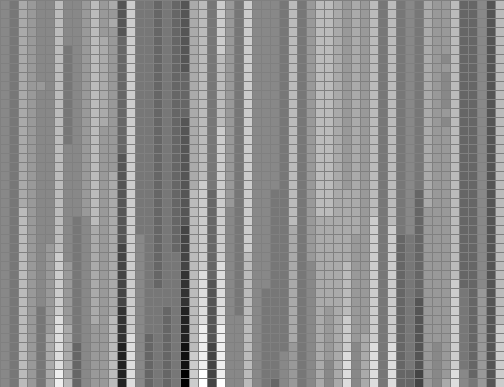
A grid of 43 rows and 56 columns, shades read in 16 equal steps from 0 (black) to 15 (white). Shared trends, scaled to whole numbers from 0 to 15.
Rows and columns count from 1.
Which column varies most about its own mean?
21
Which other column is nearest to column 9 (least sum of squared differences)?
46
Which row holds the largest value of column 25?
43
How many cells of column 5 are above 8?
1
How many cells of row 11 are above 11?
2
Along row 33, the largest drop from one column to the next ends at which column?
24
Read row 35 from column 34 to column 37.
7 8 10 9
